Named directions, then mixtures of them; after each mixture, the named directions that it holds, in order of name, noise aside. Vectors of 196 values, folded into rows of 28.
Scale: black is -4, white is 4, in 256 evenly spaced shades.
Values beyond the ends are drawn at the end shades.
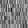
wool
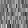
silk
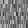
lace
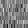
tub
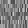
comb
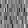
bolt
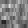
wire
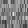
comb, wire.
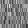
lace, tub, wool.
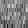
silk, tub, wire.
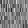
wool.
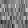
bolt, silk, wire.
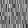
lace, wool.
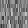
comb, silk, wool.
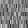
lace, silk.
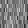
bolt.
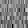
bolt, silk, wire.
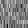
tub.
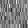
wool.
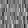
bolt.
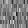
comb, lace.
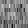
bolt, tub, wire.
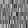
comb, lace.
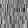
bolt, comb, wool.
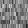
lace, wire, wool.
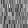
tub, wool.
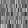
comb, silk.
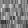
lace, wire.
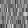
bolt, comb, silk.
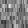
bolt, wire.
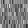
lace, tub, wool.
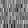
tub.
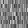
lace.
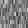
lace.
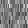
comb, tub, wool.
